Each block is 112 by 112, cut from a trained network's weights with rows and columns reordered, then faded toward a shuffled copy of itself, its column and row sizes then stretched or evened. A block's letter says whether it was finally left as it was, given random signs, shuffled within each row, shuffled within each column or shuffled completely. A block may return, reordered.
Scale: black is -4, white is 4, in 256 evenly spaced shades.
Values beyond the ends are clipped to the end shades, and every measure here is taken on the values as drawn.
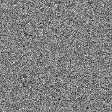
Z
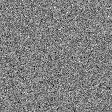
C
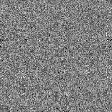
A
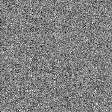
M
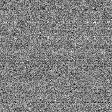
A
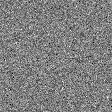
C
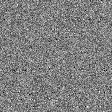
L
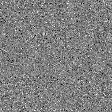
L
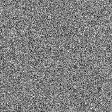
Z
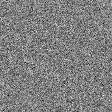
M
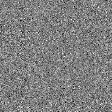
Z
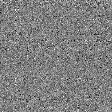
Z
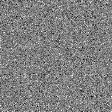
Z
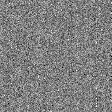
M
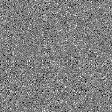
A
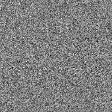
Z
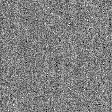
M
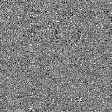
A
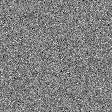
C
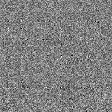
A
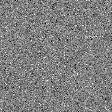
Z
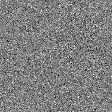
M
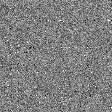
Z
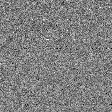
L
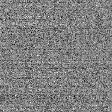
A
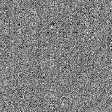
A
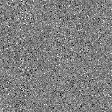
A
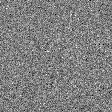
C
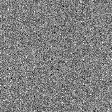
M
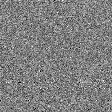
L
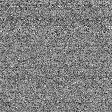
L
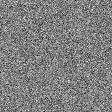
C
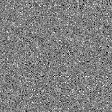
A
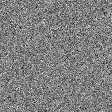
C
